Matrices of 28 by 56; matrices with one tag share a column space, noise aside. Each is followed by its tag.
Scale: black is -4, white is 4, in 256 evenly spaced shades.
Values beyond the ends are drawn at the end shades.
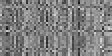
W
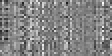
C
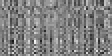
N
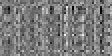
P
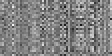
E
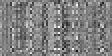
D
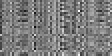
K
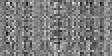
C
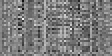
E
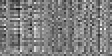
E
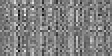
W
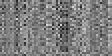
E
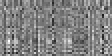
N
